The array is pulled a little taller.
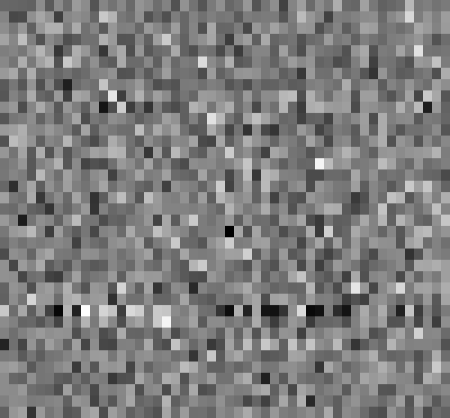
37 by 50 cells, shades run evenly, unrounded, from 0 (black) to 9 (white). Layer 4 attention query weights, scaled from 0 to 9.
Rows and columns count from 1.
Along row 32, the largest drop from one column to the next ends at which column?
25
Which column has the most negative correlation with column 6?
18
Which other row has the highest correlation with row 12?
28
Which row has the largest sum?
14
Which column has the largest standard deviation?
26
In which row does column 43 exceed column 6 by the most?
19
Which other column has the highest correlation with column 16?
10
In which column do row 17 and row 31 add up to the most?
30
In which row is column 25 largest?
17
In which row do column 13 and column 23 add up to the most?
9
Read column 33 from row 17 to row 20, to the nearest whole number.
5 3 3 5
